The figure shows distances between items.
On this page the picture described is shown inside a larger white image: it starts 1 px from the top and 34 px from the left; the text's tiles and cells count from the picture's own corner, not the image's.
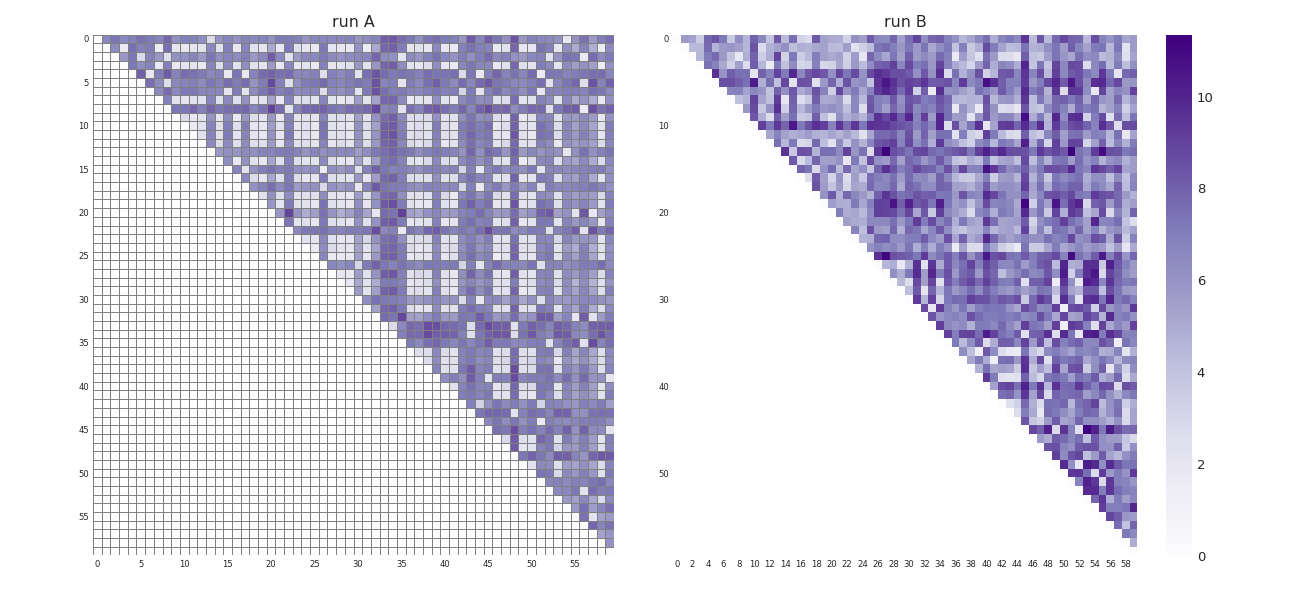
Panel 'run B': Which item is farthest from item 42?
13
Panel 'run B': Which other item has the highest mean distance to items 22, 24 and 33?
45
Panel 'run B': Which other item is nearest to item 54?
6
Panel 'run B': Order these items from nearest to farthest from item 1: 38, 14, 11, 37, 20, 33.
11, 38, 20, 33, 14, 37
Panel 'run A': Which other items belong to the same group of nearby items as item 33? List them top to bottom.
34, 43, 48
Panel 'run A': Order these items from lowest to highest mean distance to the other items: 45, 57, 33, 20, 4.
57, 20, 4, 45, 33
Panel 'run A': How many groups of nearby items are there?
7
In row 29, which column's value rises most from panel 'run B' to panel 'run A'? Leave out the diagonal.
26
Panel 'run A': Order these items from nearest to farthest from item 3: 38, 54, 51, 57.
38, 57, 54, 51
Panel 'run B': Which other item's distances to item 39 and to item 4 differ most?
10
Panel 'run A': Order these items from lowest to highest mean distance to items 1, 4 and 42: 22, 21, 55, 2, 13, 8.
21, 55, 13, 2, 22, 8
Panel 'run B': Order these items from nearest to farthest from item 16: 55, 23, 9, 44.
9, 44, 23, 55
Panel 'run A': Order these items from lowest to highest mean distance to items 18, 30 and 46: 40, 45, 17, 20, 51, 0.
40, 17, 51, 20, 0, 45
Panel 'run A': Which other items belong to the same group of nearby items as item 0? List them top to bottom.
13, 54
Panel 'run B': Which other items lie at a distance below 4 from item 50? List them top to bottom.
6, 31, 33, 54
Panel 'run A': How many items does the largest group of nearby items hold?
30
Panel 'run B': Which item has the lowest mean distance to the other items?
24
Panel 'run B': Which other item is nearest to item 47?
43
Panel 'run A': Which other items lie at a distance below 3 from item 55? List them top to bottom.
20, 32, 57
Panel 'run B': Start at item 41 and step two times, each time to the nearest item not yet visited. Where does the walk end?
48
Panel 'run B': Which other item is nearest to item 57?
35
